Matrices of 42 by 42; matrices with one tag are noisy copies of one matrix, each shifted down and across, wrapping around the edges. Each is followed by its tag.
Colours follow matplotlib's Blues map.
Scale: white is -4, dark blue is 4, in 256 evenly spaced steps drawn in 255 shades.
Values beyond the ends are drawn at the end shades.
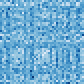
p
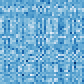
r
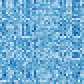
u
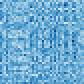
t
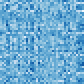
u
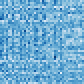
t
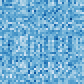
p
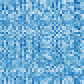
r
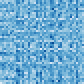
t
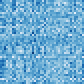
u
